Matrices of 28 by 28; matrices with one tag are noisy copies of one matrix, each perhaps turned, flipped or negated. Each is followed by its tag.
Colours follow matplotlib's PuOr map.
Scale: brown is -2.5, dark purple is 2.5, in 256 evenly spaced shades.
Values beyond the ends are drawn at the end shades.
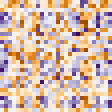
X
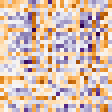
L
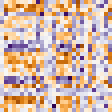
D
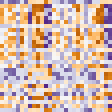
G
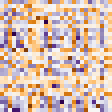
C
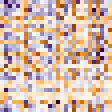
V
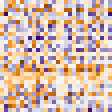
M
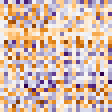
M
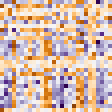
D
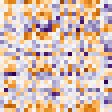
X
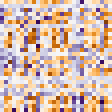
C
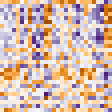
G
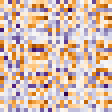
C
